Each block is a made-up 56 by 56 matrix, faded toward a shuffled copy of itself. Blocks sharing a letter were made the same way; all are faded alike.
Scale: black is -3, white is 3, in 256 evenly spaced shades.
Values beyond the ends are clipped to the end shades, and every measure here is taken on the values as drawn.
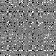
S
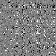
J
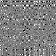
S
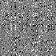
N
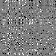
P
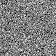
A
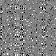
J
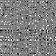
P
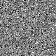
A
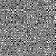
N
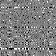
S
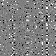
P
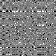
S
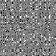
N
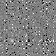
J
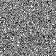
A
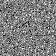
A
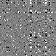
P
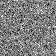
A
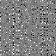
J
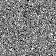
A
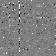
J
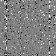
J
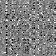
N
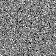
A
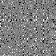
J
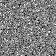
A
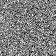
A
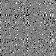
J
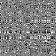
S
